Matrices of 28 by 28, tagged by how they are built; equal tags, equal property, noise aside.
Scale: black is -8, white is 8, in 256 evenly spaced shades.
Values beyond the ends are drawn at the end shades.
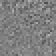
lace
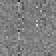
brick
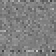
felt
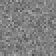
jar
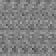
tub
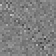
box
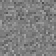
tub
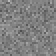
jar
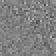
lace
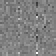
brick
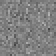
brick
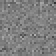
felt
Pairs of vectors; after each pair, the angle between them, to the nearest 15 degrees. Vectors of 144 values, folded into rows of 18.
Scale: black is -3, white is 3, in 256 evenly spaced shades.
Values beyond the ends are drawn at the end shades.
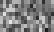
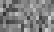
150 degrees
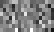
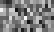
105 degrees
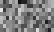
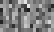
135 degrees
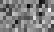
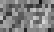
45 degrees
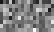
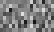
75 degrees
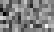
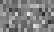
105 degrees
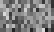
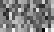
165 degrees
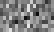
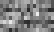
120 degrees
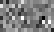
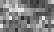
120 degrees
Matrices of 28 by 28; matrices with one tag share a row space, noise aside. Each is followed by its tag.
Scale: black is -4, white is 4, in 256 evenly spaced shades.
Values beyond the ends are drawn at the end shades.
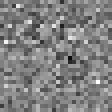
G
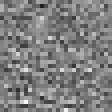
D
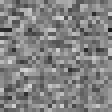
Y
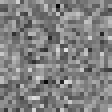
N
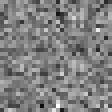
G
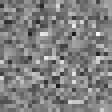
G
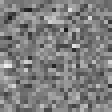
Y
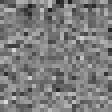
Y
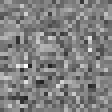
D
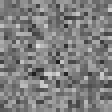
N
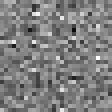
G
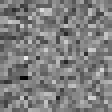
D
